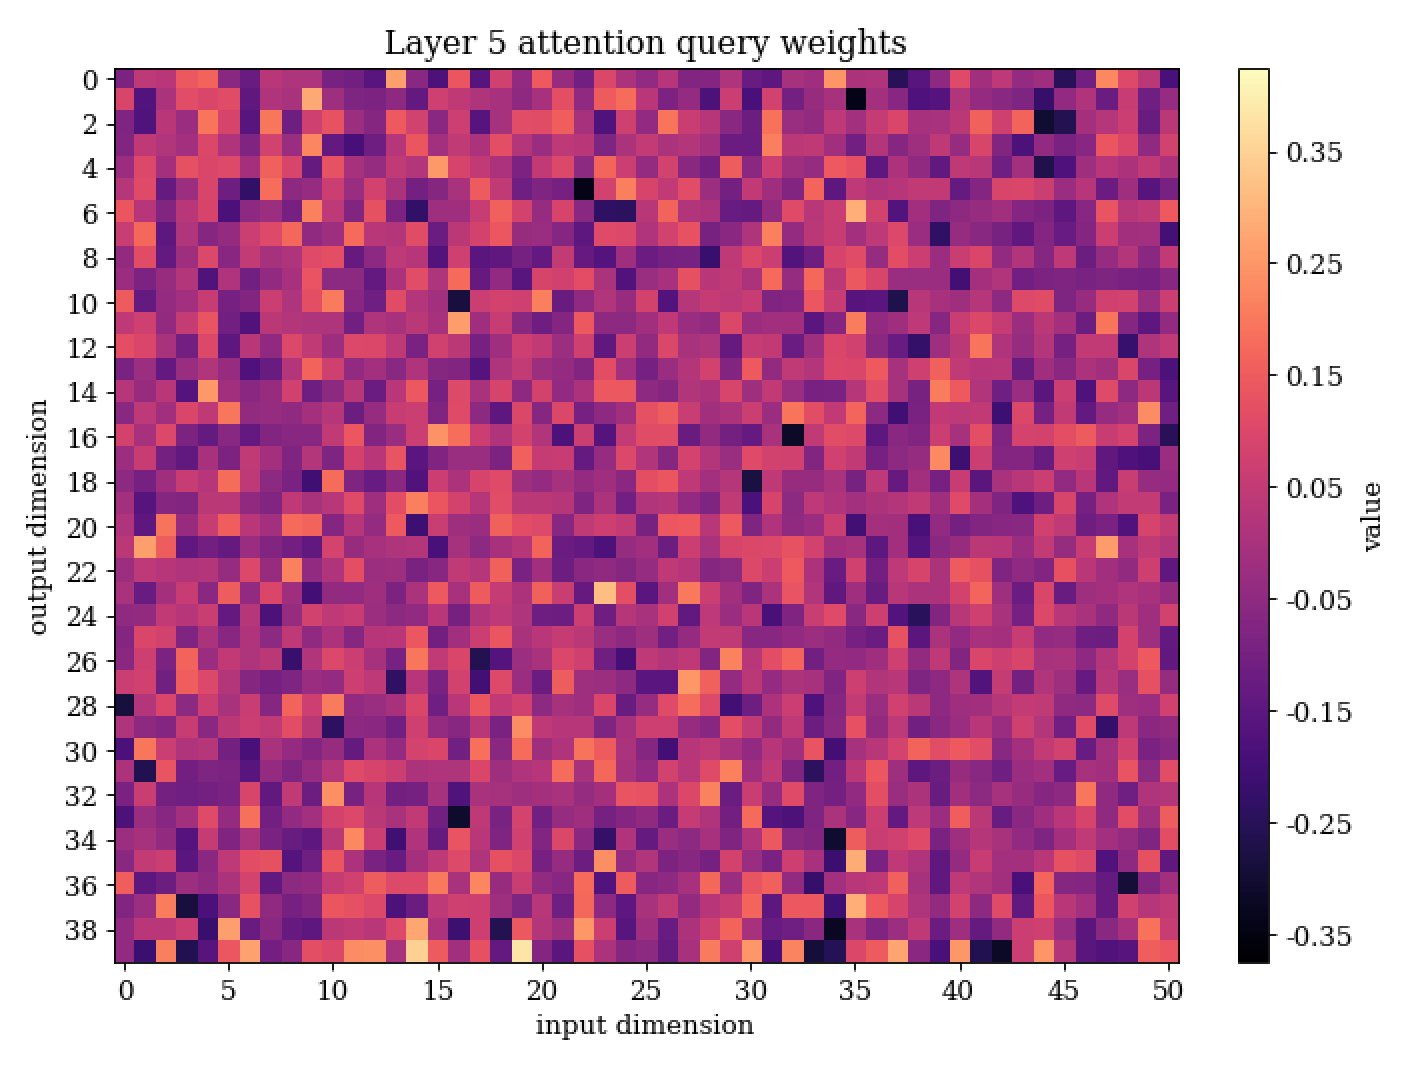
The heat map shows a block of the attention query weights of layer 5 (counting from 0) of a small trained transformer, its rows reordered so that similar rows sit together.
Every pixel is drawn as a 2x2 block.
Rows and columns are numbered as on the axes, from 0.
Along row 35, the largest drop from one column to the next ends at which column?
36
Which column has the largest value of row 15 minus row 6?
5
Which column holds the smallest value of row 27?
13
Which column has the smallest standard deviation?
25
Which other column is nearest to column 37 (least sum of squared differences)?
12
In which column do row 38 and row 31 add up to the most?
29
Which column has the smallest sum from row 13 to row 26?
50
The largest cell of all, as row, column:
39, 19
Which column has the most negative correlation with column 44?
21
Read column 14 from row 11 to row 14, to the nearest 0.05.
0.05 -0.1 0 0.15
